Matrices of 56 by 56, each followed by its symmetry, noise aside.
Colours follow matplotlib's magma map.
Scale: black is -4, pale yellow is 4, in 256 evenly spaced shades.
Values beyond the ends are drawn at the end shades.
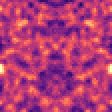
mirrored left to right.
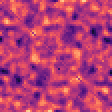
same after a half turn.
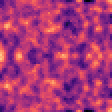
mirrored top to bottom.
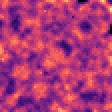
symmetric across the other diagonal.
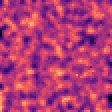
no symmetry.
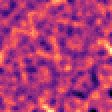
symmetric.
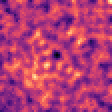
symmetric across the other diagonal.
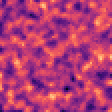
no symmetry.
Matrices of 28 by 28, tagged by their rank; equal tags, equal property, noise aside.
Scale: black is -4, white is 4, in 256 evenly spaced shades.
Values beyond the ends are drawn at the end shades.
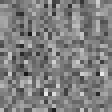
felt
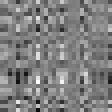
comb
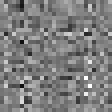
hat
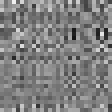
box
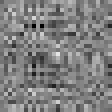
hat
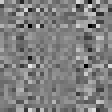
box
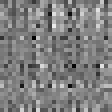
hat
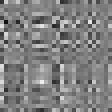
comb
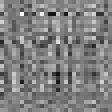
box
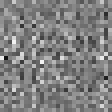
hat
